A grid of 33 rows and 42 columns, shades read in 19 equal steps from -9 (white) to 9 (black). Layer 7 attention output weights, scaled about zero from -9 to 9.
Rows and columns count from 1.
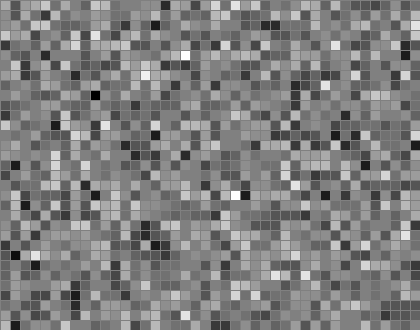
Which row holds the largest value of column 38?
20
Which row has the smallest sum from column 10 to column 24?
6
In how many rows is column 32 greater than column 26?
17
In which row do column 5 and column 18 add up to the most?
32
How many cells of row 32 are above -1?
27
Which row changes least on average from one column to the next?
11
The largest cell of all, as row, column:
10, 10
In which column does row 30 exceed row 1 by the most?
5
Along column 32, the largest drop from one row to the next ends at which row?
16
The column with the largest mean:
4
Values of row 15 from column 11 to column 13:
-1 1 6
